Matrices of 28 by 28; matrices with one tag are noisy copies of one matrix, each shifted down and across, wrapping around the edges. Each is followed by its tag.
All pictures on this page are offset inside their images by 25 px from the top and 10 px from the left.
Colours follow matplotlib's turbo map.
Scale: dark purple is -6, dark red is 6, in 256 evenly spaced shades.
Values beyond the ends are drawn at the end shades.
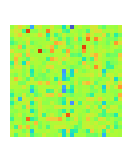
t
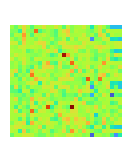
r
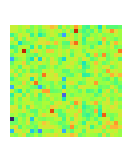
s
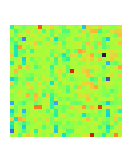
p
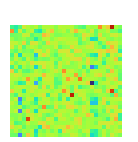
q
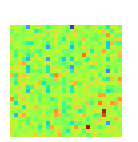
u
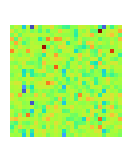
t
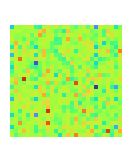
s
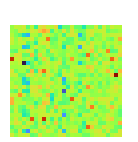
q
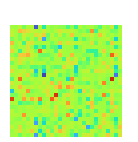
t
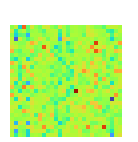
p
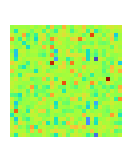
t
